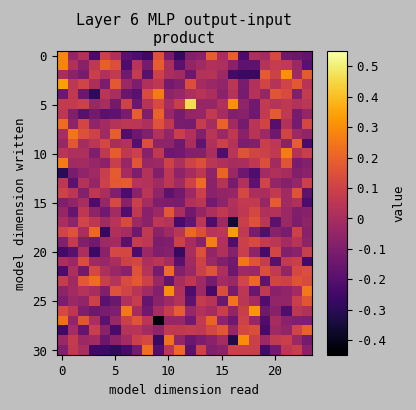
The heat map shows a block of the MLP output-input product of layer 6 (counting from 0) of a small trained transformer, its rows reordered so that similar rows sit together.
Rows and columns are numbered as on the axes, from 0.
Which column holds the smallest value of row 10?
15
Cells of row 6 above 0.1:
3
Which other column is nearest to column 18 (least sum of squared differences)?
17
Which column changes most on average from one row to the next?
0
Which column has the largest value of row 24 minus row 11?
23
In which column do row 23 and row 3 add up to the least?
10
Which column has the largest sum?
13
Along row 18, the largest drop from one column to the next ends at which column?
4
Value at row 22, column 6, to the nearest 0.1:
-0.1
